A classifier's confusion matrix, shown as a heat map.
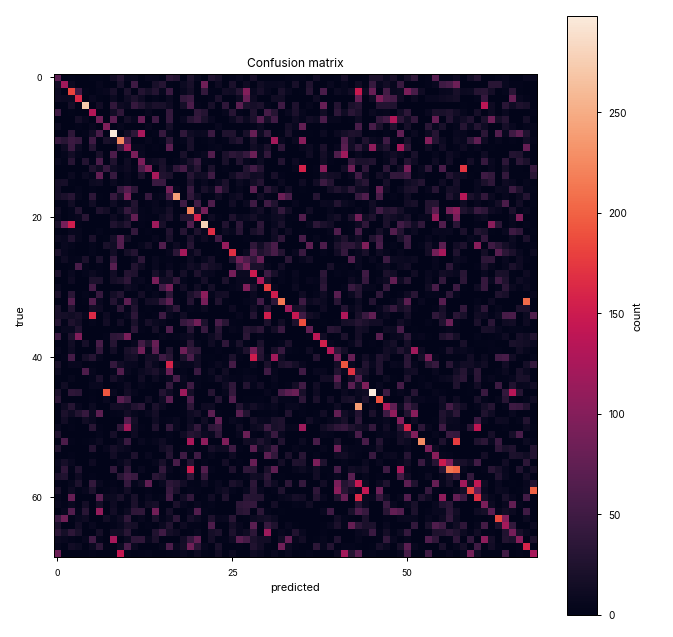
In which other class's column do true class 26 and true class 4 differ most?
61
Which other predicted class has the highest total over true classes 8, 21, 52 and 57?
19
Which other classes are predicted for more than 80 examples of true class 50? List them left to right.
10, 35, 60
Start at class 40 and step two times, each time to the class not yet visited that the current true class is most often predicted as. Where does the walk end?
25
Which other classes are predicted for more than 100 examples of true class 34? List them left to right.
5, 30, 41
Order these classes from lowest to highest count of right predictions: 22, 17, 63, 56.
22, 63, 56, 17
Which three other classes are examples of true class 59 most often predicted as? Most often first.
68, 44, 40
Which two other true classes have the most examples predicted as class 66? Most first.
20, 8
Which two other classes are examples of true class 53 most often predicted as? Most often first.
40, 28
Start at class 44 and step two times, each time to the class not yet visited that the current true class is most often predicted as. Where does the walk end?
16
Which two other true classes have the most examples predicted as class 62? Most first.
21, 6
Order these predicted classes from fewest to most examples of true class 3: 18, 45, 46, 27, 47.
45, 18, 47, 27, 46
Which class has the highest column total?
43
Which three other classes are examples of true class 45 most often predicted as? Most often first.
7, 65, 18
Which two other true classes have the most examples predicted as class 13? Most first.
58, 17
